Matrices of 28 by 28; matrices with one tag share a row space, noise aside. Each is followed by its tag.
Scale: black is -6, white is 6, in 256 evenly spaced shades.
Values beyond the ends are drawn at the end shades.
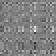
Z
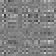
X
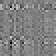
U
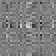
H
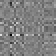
U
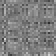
X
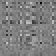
H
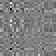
U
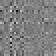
U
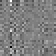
U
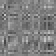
X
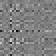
U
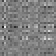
X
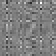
H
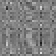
H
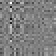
U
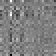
U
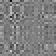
U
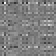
X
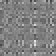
Z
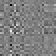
U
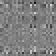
Z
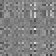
Z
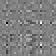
H
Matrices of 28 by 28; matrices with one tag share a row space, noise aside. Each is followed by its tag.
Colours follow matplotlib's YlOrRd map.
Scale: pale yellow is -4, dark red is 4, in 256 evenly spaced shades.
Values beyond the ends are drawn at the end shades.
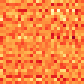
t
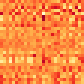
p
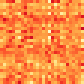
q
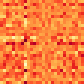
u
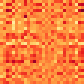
u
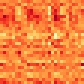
q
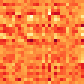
q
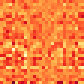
u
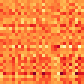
p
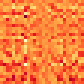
u
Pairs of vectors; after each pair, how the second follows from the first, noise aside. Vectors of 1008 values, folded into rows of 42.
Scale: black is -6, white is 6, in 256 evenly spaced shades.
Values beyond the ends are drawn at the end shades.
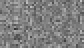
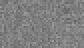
reversed, shrunk.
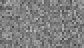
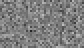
sign-scrambled.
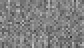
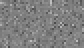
reversed, partly zeroed.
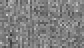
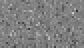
reversed, negated, partly zeroed.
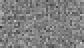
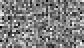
scaled up.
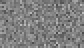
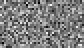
reversed, negated, scaled up.
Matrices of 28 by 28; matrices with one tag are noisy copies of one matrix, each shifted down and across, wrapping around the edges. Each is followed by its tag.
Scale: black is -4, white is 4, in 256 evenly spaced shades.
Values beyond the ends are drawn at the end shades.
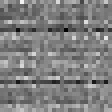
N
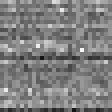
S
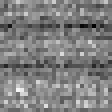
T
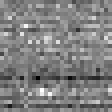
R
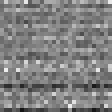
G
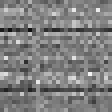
S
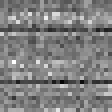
S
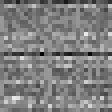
S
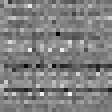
G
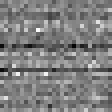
G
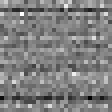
G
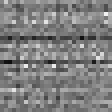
G
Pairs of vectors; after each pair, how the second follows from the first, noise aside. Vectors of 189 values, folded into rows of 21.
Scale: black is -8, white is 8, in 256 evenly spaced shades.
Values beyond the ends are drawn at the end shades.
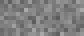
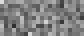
wrapped around, scaled up.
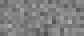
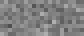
negated.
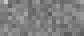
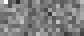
scaled up.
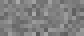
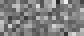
wrapped around, scaled up.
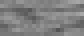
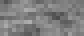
wrapped around.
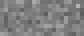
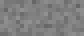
negated, shrunk.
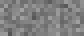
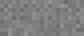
negated, shrunk.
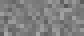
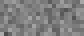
negated.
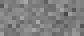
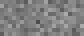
negated.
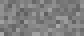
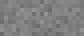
negated, shrunk.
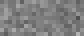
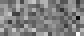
scaled up.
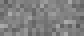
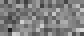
wrapped around, scaled up.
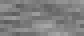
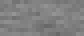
negated, shrunk.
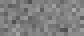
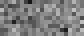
scaled up.
